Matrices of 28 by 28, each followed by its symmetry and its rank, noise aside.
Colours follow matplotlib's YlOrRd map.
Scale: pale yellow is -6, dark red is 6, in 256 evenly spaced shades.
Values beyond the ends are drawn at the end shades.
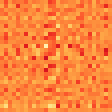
no symmetry, rank three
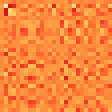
no symmetry, rank three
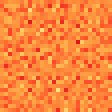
no symmetry, rank six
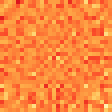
symmetric, rank four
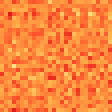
no symmetry, rank four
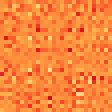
antisymmetric, rank four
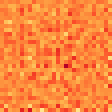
no symmetry, rank six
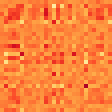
symmetric, rank three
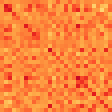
symmetric, rank four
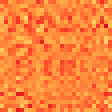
no symmetry, rank four
